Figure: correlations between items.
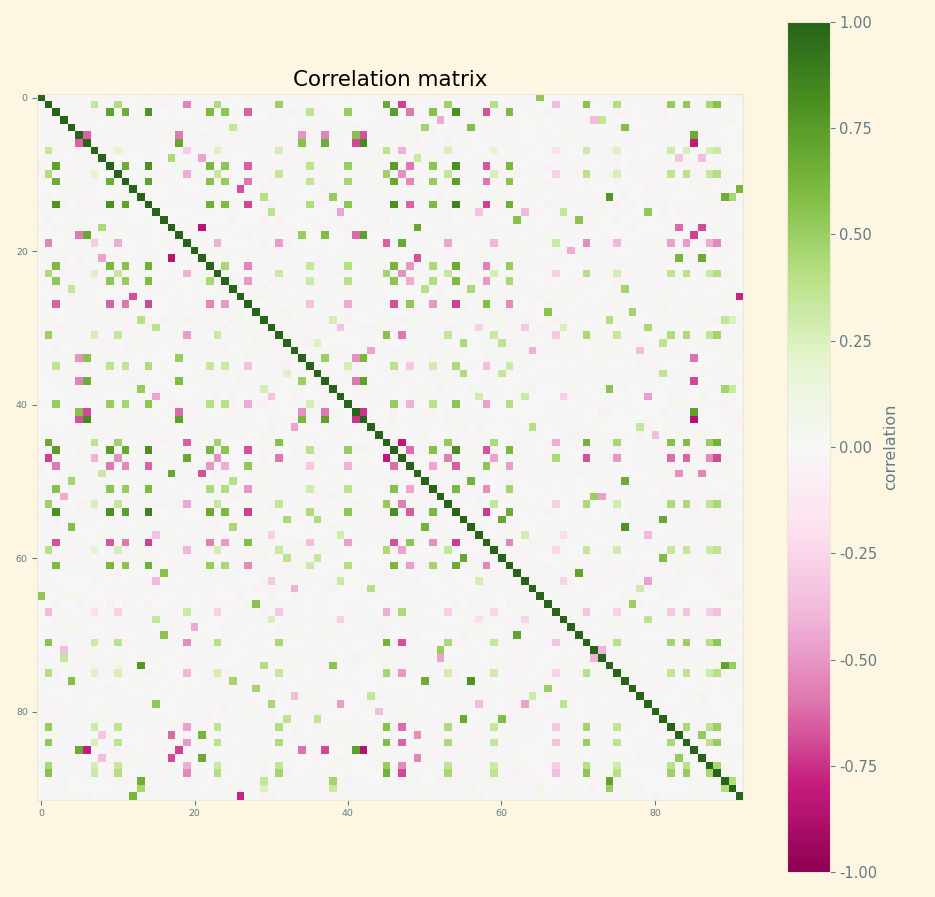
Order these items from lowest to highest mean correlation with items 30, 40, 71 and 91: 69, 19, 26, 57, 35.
26, 19, 57, 69, 35
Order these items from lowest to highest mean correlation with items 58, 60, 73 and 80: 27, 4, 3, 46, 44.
46, 44, 4, 3, 27
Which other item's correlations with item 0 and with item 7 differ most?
65
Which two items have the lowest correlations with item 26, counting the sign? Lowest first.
91, 12
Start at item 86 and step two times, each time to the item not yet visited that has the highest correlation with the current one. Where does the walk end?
83
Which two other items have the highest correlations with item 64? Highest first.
43, 78
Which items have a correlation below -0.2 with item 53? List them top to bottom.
19, 47, 67
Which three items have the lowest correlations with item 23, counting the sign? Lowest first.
47, 19, 67
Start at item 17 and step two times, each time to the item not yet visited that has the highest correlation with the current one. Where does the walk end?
8
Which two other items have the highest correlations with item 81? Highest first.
55, 60
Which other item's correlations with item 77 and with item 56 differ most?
76
